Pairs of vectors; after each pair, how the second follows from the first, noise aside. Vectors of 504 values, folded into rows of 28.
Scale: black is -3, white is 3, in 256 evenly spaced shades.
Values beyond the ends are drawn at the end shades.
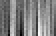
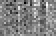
reversed, negated, partly zeroed.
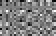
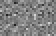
wrapped around, shrunk.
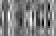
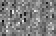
reversed, negated, partly zeroed.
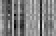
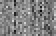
reversed, partly zeroed.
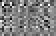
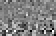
reversed, partly zeroed.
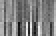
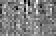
reversed, negated, partly zeroed.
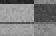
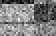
copied.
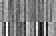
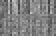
reversed, negated, shrunk.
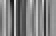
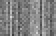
reversed, negated, shrunk.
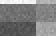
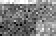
copied.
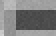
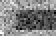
copied.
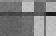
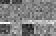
reversed, negated, partly zeroed.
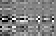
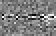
reversed, negated, partly zeroed.
